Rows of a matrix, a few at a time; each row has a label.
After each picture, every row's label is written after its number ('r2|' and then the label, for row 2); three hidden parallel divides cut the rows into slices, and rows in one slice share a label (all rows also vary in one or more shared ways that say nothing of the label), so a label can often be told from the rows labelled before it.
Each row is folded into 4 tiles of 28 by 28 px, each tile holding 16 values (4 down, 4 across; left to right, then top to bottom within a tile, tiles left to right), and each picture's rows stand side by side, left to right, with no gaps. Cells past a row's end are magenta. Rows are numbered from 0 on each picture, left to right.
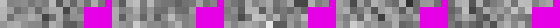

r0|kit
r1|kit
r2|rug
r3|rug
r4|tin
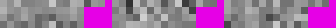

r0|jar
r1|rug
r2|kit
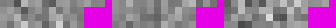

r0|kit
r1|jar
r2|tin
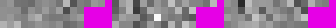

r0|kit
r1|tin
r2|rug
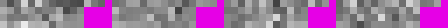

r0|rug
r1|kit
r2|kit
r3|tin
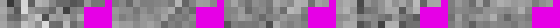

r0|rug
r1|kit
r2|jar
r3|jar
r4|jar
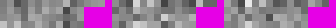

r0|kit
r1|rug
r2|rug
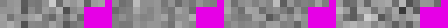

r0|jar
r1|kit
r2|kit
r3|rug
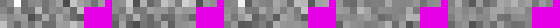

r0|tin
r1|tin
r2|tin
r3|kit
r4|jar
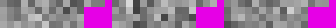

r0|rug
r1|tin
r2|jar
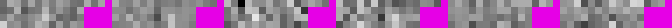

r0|jar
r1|kit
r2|rug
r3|rug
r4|jar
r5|tin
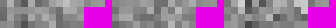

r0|jar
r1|jar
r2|tin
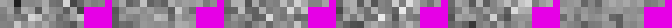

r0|rug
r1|jar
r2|tin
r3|tin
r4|tin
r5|jar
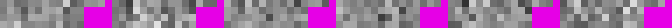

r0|kit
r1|rug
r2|rug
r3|kit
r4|rug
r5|tin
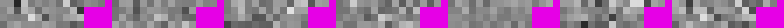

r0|rug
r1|jar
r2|tin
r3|jar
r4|jar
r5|tin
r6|rug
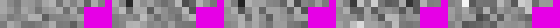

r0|kit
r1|rug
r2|rug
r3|rug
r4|tin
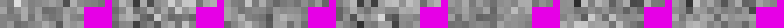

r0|jar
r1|tin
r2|kit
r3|tin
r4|jar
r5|rug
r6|rug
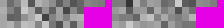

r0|rug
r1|rug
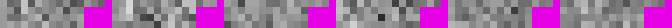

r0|rug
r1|tin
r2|kit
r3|rug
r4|kit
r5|kit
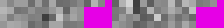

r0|kit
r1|tin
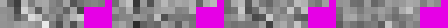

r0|rug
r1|tin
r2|tin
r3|jar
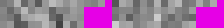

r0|jar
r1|jar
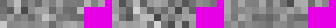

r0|jar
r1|rug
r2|jar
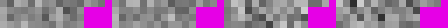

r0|kit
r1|kit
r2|tin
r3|rug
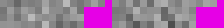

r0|kit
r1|jar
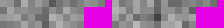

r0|kit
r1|kit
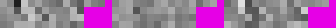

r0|rug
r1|jar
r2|tin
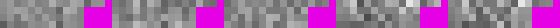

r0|jar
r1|kit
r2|jar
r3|tin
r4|tin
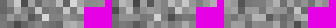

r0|tin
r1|tin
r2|kit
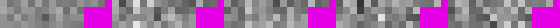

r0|kit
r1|rug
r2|kit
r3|tin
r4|tin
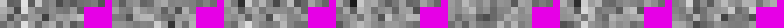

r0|rug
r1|kit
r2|rug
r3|rug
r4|jar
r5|rug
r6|tin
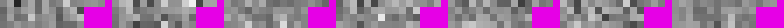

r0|kit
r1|tin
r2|kit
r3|tin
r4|rug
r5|rug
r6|jar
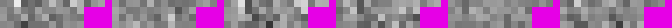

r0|tin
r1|kit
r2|tin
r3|tin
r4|kit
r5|jar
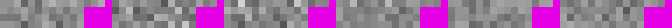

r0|jar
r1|jar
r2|jar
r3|jar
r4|jar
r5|kit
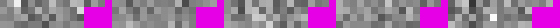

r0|tin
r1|kit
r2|rug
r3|kit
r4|tin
